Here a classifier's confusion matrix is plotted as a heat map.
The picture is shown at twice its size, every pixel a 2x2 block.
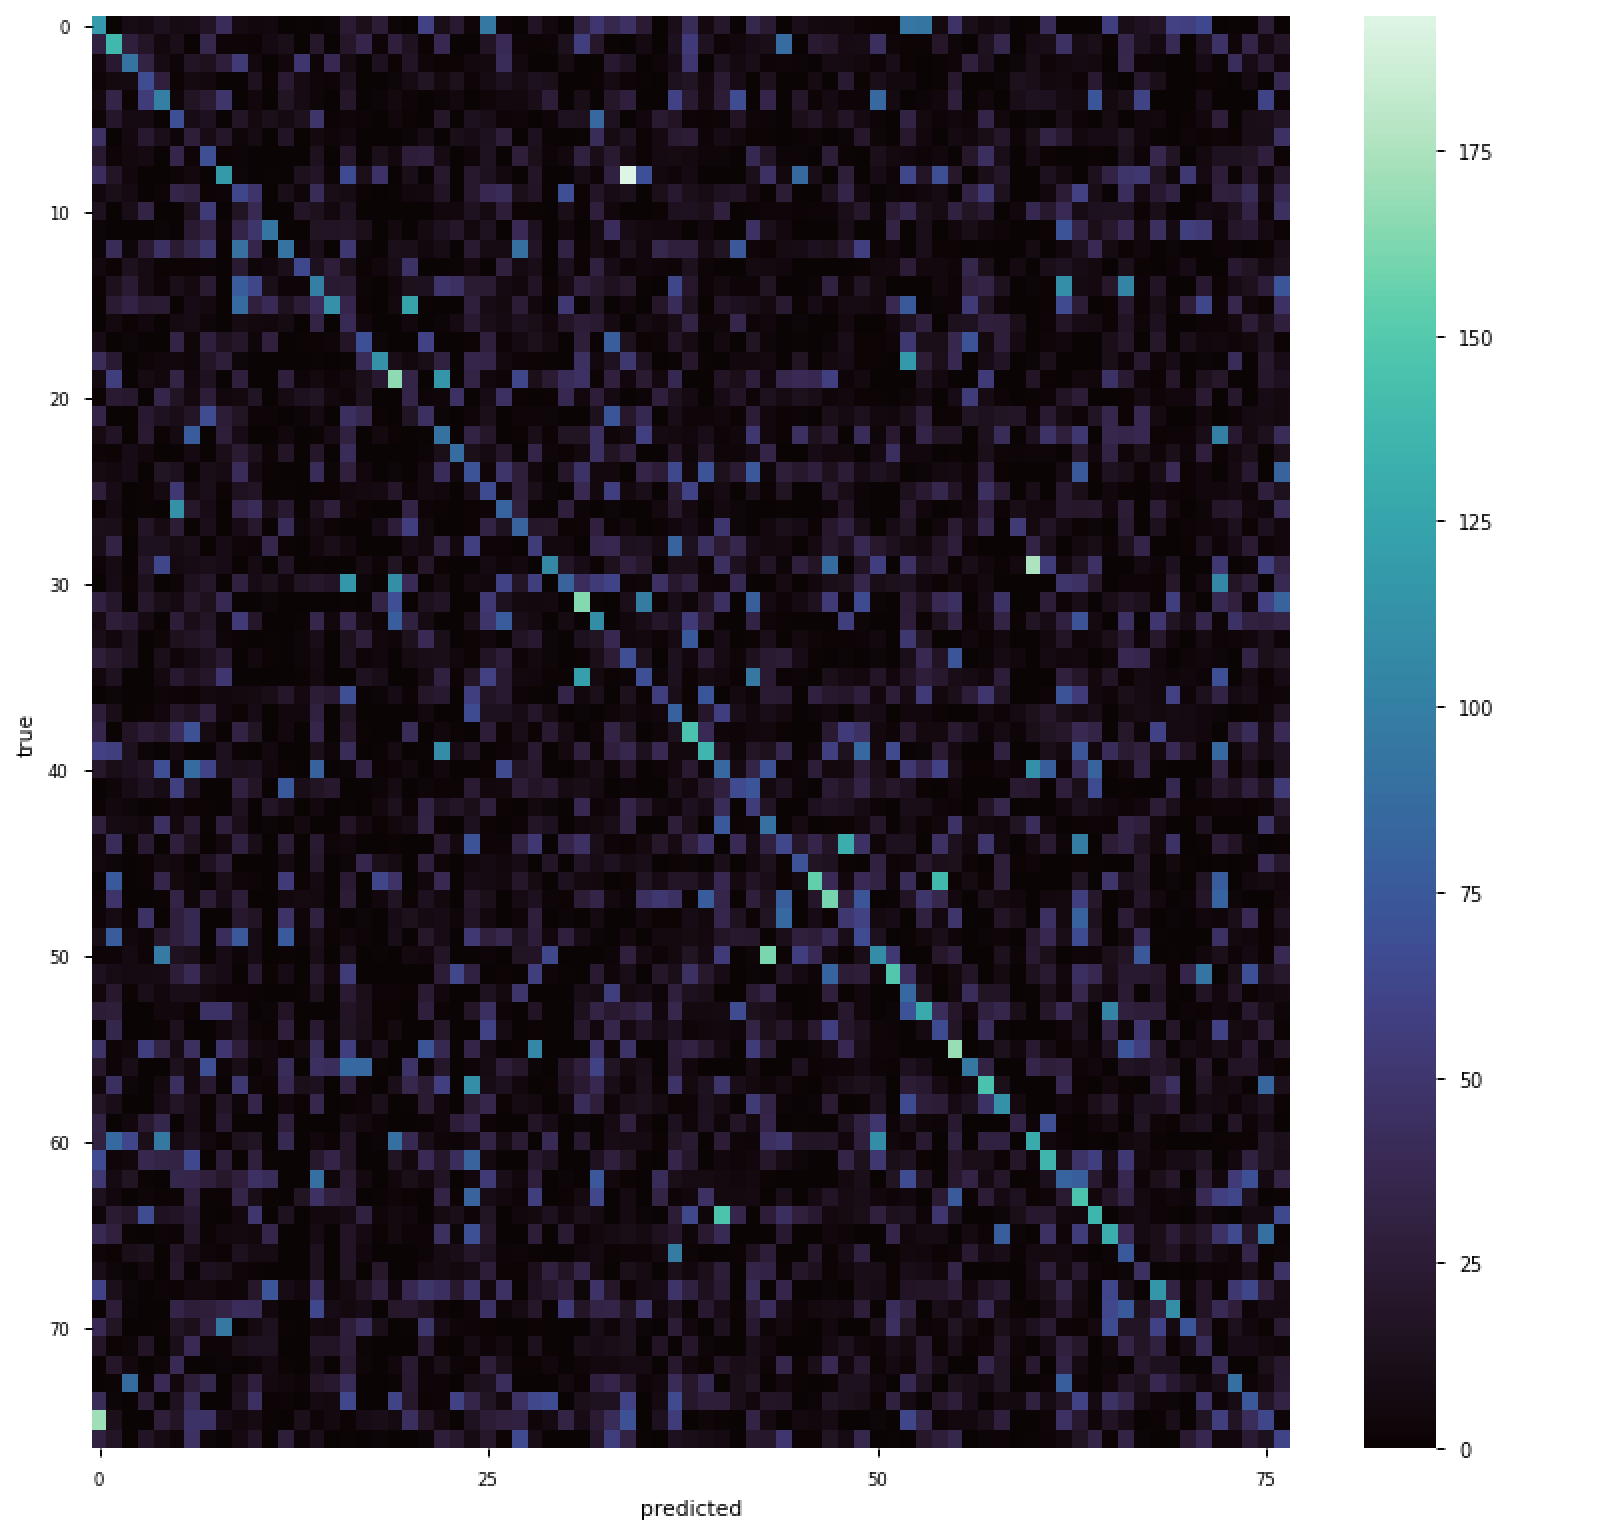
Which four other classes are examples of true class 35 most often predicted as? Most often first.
31, 42, 72, 25
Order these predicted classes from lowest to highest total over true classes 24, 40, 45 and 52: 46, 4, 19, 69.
19, 69, 46, 4
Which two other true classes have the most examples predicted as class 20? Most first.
15, 27
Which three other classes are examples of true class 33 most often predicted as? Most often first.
38, 52, 21
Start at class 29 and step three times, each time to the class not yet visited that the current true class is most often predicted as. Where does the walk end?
43
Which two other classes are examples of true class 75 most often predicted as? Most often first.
0, 34
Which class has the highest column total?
63
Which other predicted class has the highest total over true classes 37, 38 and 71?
6
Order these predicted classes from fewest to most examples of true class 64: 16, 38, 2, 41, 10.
16, 2, 41, 10, 38
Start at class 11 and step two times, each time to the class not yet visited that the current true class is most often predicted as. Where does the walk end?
14
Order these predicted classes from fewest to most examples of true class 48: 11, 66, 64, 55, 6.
11, 64, 66, 6, 55
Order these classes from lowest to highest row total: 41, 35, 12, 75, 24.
35, 41, 12, 24, 75
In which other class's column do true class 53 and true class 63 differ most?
65
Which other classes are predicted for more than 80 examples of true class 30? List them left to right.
16, 19, 72
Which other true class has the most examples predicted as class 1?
60
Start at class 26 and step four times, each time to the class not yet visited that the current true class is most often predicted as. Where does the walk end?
22
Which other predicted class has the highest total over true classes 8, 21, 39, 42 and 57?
34
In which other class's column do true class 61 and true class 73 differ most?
2
